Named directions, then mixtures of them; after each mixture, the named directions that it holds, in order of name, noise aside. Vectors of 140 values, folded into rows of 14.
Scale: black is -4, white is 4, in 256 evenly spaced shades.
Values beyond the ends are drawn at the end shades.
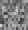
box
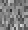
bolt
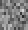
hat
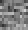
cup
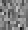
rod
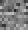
cup.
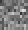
box, cup, hat.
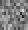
hat.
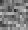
cup.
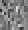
bolt, box, rod.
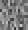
bolt, hat, rod.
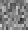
bolt, box.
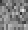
box, cup, hat.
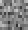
cup, rod.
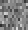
bolt, box, cup.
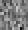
rod.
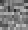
cup.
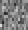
box.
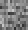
box, cup, hat.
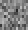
box.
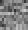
cup.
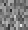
bolt.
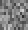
hat.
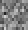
box, hat.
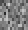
cup, hat, rod.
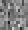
rod.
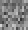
box.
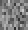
bolt, hat.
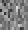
bolt, box, rod.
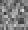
bolt, box, hat.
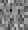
bolt.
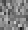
hat, rod.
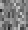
hat, rod.
